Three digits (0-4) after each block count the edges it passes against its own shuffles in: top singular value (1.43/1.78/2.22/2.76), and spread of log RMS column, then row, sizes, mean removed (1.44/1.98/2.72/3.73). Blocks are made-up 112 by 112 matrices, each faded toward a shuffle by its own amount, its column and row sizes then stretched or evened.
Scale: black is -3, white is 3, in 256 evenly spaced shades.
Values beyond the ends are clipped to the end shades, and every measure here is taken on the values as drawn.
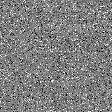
1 0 0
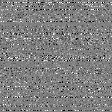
1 0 4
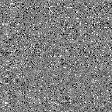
2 1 2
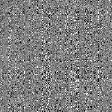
3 4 2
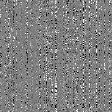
3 4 0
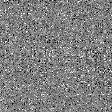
1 0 2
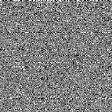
3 1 3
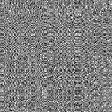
4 2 1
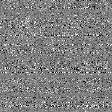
1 1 4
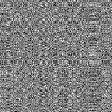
4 1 0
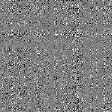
1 4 3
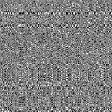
4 2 3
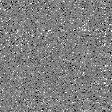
2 1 2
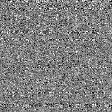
2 0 3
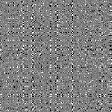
4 3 3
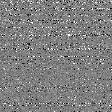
0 1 4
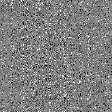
2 3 1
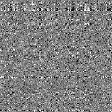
3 2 3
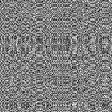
4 1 1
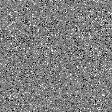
0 1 1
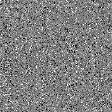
1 2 1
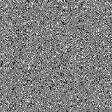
2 2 1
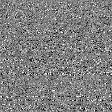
1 0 3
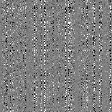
3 4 1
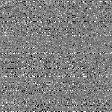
3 1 3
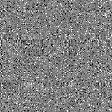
3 1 0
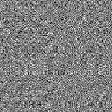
4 0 1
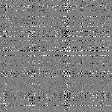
2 3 4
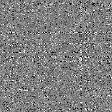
2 2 3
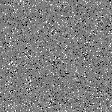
0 1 0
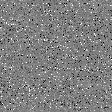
0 0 2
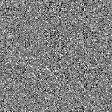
2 1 0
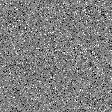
0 0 0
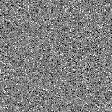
2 1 0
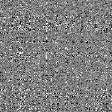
0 3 3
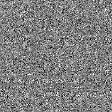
0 2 2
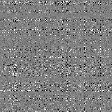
2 3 4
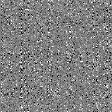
1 3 1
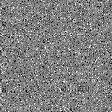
2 0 0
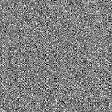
3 1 2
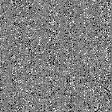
0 3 0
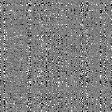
3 4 3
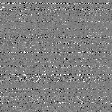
2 1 4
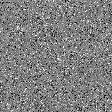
1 0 0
